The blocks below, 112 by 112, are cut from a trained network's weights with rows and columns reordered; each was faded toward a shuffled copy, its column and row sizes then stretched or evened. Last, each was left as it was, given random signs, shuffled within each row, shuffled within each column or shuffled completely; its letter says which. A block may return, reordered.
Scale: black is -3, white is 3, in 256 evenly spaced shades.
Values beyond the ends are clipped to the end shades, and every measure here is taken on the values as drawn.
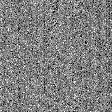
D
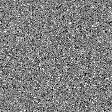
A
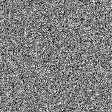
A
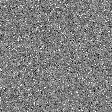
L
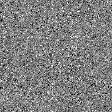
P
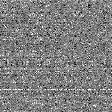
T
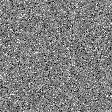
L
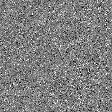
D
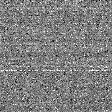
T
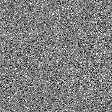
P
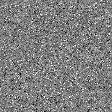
D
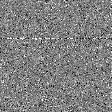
P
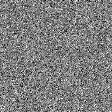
P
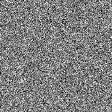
D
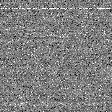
A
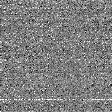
T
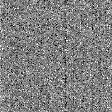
T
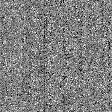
D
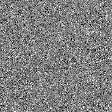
P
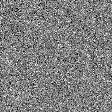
D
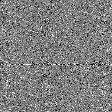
P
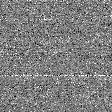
A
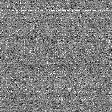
T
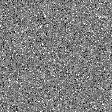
D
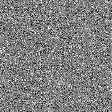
P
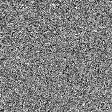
A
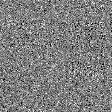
P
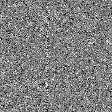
P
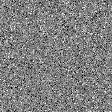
D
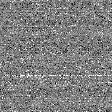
T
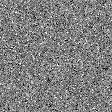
L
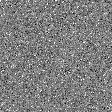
L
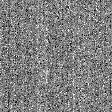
D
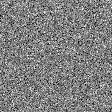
L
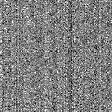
T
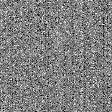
D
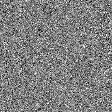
D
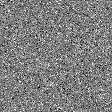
L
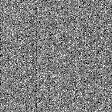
D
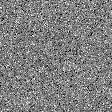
L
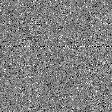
P
